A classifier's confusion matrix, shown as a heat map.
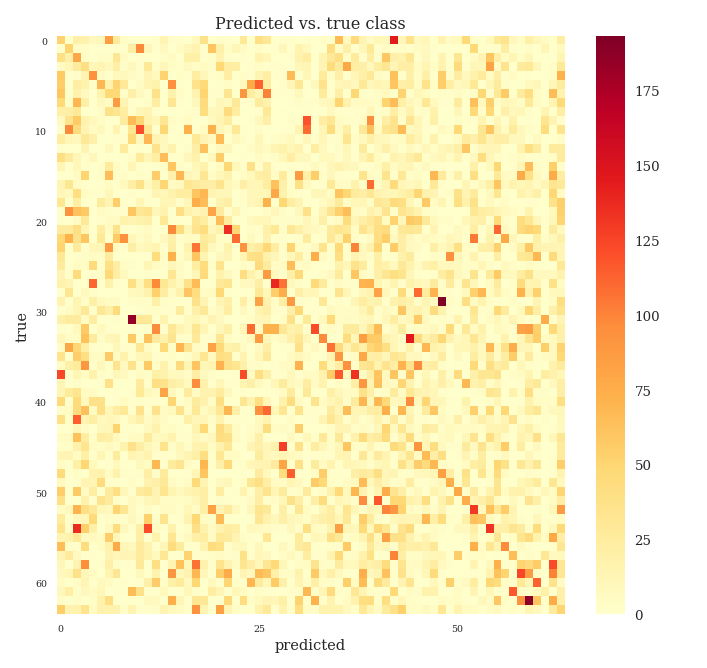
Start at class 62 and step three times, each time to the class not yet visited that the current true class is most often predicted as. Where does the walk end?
17
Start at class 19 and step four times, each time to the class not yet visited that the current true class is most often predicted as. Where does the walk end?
9
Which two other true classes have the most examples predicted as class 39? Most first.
16, 9
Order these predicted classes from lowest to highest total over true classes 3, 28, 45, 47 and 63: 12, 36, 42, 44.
44, 42, 12, 36
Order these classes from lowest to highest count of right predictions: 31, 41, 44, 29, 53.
31, 44, 53, 41, 29
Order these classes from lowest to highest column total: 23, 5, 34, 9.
5, 23, 9, 34
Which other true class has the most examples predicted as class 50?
57
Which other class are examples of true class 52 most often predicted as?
41
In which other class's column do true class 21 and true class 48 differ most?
14
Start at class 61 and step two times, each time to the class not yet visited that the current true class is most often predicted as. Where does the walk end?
42
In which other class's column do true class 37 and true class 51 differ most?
23
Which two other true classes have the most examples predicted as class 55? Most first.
21, 58
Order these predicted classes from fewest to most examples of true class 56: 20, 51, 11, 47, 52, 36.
51, 11, 47, 20, 36, 52
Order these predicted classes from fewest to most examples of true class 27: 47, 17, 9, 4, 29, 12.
29, 47, 9, 17, 12, 4
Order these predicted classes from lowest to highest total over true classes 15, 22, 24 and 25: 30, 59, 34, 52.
34, 59, 30, 52
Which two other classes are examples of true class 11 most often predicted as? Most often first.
20, 9
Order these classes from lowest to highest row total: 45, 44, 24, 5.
44, 24, 45, 5
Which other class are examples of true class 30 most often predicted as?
43
